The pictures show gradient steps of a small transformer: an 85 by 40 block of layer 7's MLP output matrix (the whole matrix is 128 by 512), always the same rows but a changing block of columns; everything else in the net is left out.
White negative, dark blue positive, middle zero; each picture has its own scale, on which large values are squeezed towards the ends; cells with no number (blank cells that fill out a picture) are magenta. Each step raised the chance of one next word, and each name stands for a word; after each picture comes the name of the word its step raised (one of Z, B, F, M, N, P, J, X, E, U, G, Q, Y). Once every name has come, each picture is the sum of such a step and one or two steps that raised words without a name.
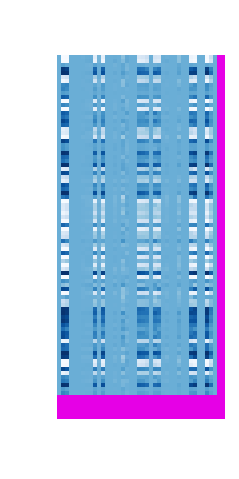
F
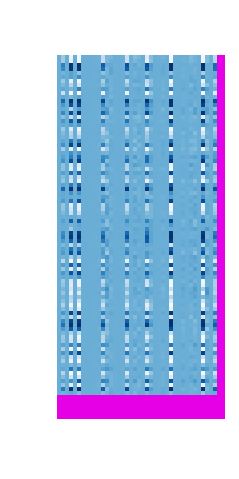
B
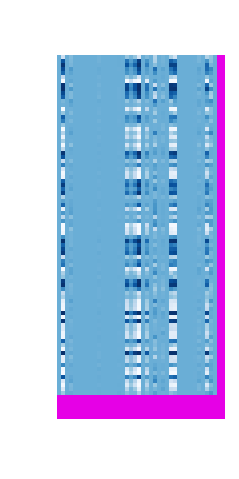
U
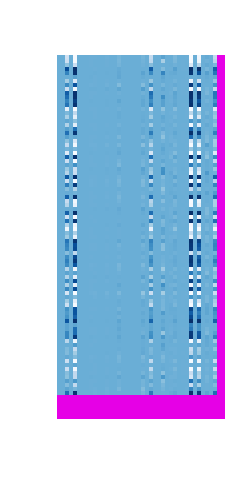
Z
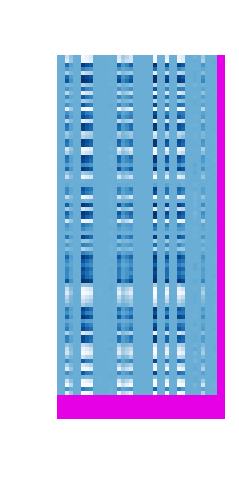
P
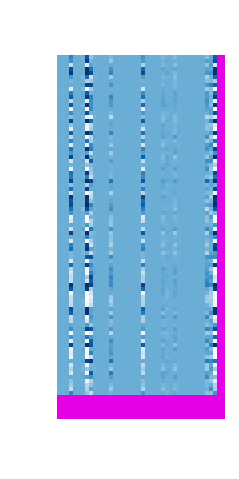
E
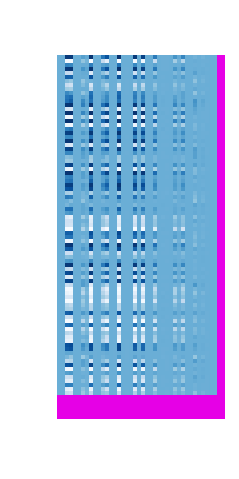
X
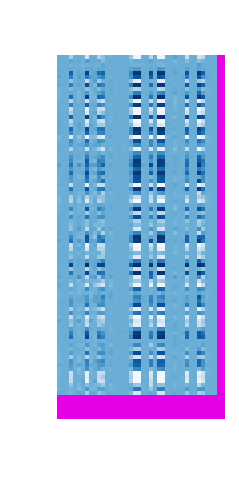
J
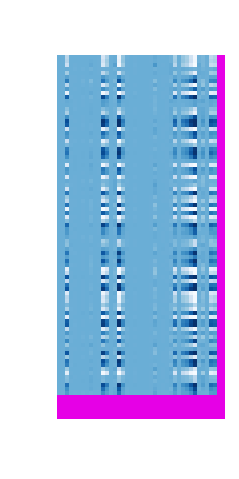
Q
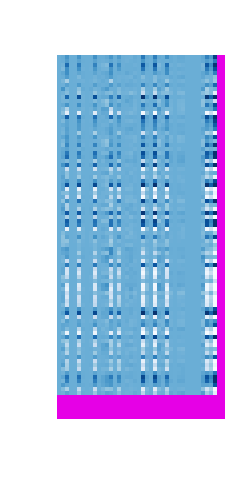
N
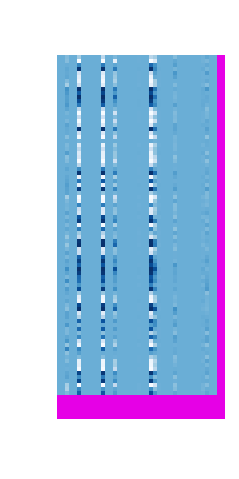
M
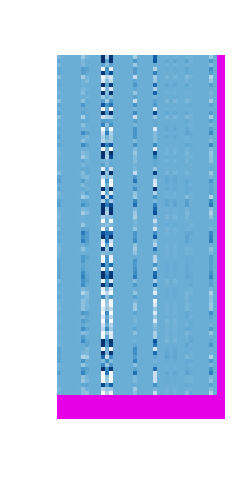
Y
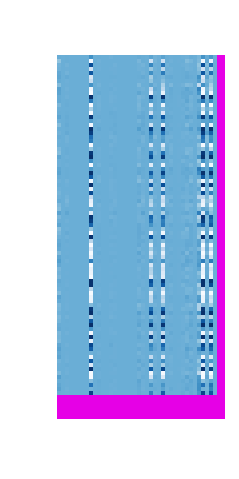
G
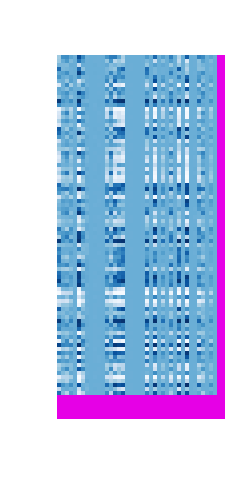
Y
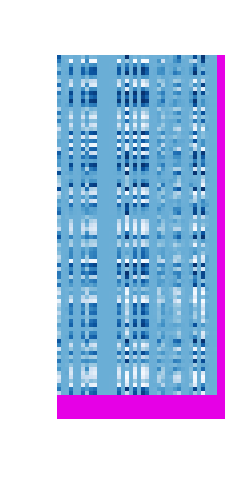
Y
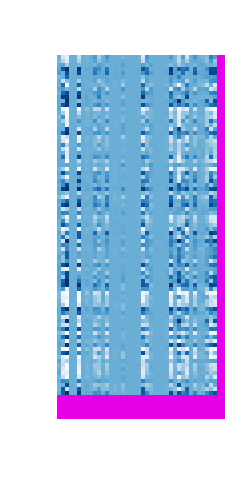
E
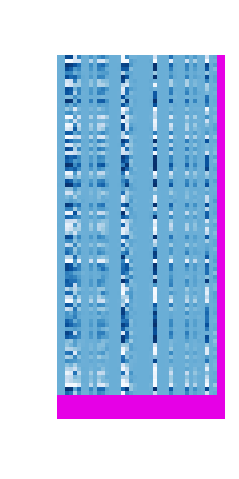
P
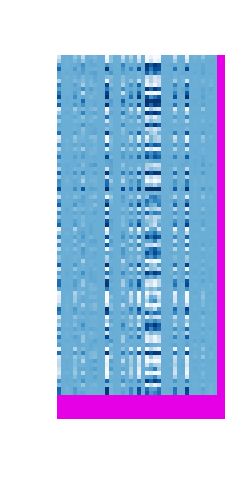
B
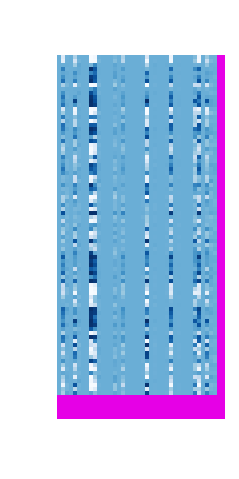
P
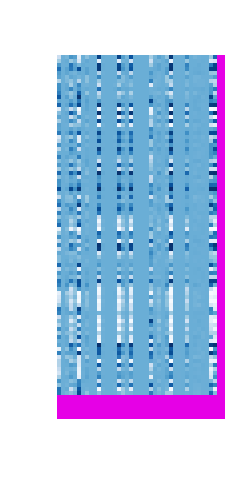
X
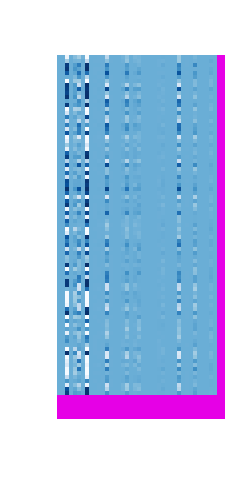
U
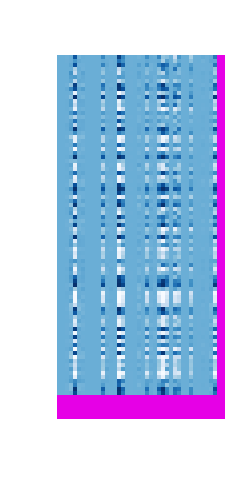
G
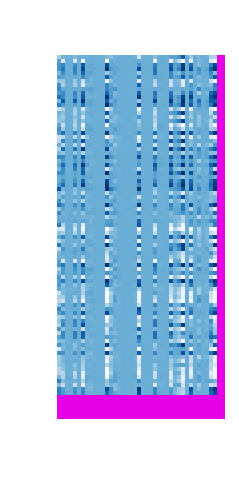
X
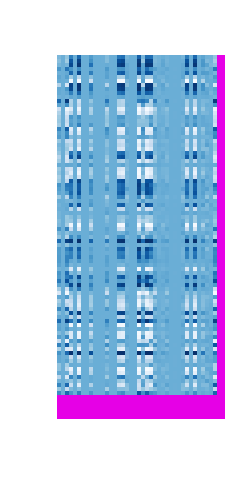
U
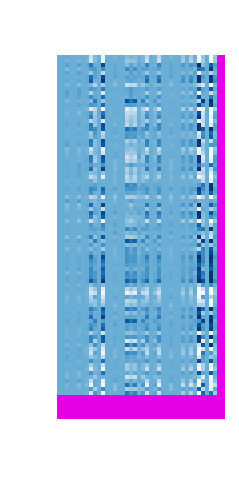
P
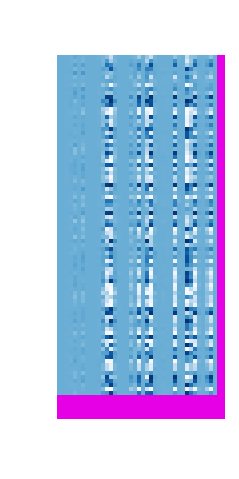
N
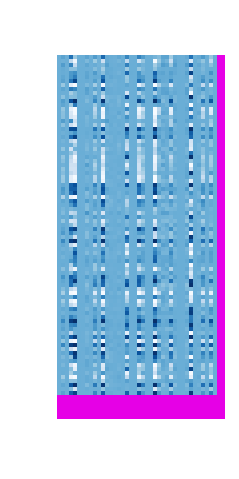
G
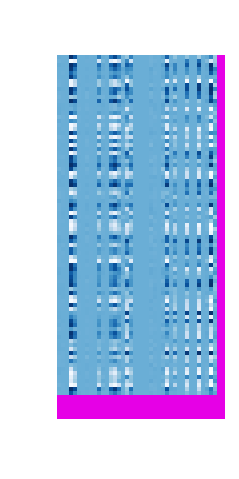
U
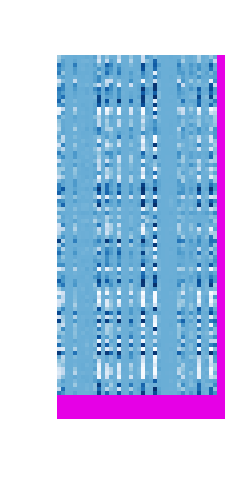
U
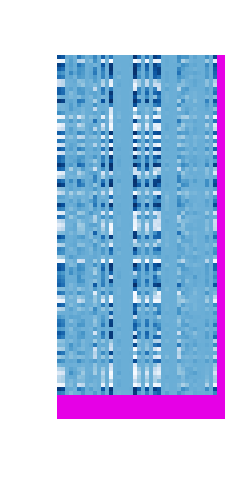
E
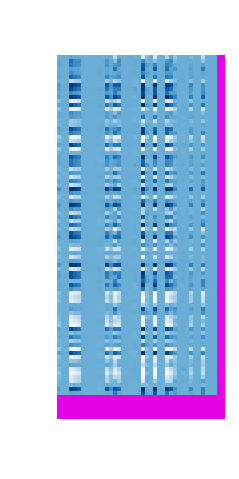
J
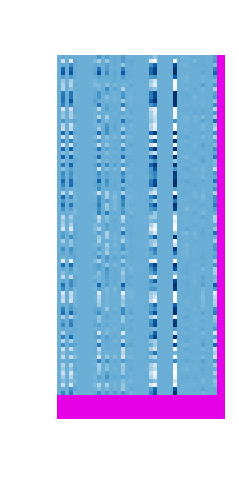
E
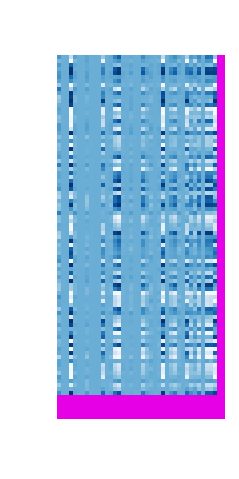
E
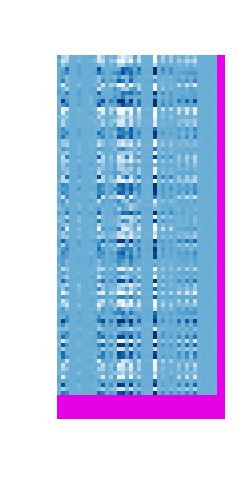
Z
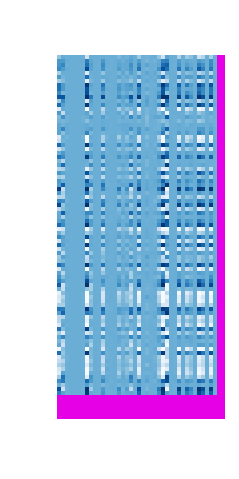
N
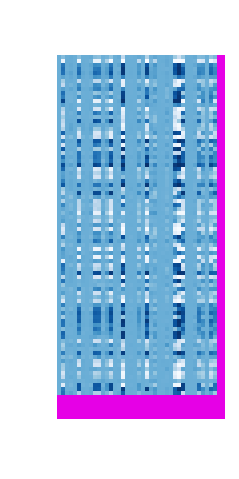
F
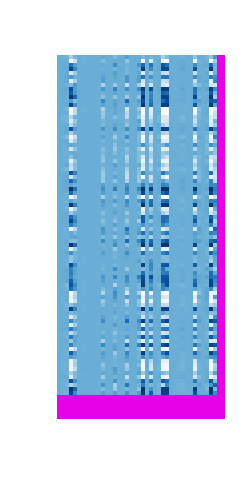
M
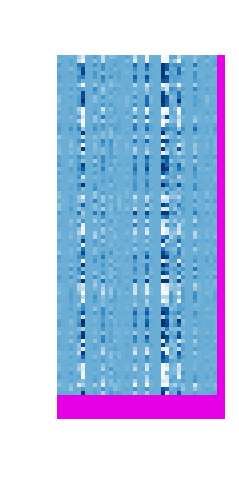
P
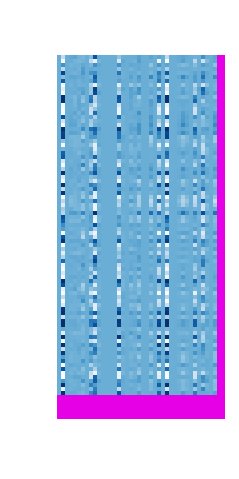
G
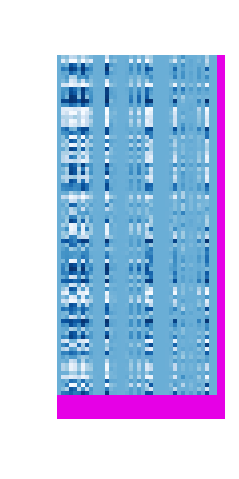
M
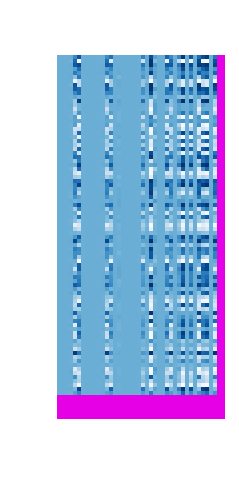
U
